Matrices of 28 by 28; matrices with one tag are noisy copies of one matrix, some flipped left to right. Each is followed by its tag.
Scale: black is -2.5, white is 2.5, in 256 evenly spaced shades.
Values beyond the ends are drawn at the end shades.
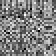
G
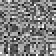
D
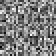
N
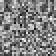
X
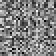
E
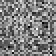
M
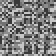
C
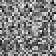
M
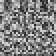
X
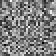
E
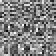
D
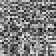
D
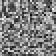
X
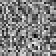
N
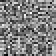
D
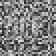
M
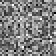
M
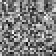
X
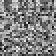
X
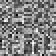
C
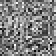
M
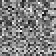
E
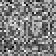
M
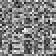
C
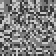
X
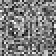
M
